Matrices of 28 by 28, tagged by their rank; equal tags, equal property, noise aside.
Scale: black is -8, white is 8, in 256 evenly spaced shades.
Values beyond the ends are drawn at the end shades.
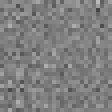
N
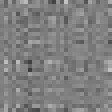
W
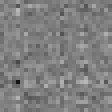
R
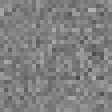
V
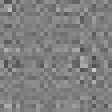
W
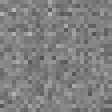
V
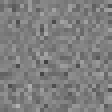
N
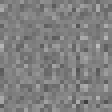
W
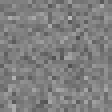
V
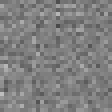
N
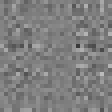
R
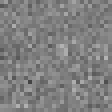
V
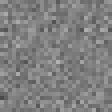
V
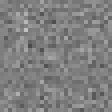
N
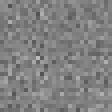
N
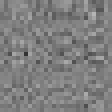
R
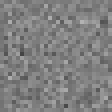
V
